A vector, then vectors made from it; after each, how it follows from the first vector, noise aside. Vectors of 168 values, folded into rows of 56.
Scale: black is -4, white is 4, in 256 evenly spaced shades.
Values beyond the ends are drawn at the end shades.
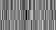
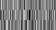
reversed.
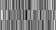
sign-scrambled.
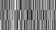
wrapped around, negated.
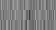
reversed, shrunk.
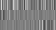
reversed, partly zeroed.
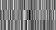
reversed.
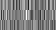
negated.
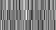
negated.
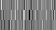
reversed, partly zeroed.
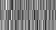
wrapped around, negated.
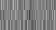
reversed, shrunk.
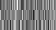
wrapped around, negated.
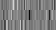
reversed, partly zeroed.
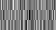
reversed.
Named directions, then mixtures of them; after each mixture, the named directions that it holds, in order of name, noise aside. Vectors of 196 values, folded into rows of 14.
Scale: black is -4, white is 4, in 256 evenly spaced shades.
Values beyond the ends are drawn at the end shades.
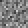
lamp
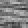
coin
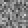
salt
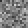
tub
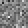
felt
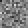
lamp, tub.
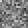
tub.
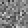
felt, tub.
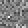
felt, lamp.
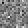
felt.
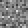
coin, lamp.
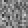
felt, salt.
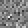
felt, lamp.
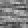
coin.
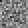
lamp, tub.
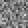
salt.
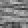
coin.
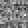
coin, salt.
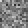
tub.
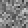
lamp, tub.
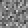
lamp.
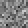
lamp, tub.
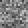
coin, tub.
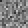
lamp.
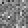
felt.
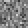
salt, tub.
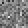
felt.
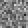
salt, tub.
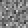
lamp.
